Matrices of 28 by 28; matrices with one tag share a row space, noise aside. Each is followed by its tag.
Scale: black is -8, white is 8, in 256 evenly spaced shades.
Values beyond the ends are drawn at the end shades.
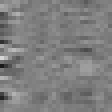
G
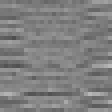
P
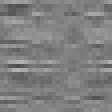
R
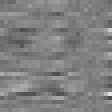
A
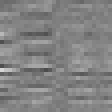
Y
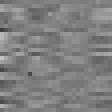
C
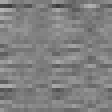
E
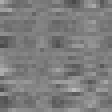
E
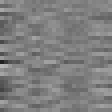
C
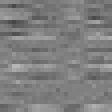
R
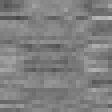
P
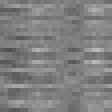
R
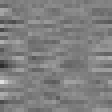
C
